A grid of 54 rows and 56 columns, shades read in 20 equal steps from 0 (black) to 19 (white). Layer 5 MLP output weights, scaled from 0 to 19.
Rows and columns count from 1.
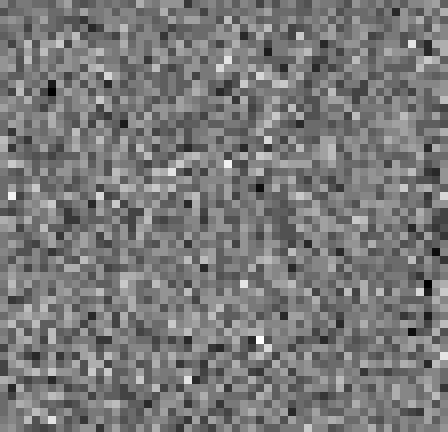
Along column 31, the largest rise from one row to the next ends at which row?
20
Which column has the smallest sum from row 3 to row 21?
54
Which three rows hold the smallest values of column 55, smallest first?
32, 22, 29
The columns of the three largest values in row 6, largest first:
52, 8, 4
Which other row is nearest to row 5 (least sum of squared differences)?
17
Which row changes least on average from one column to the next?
35
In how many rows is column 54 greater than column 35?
20
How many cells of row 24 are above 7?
42
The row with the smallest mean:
12
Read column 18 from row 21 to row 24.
7 7 11 9
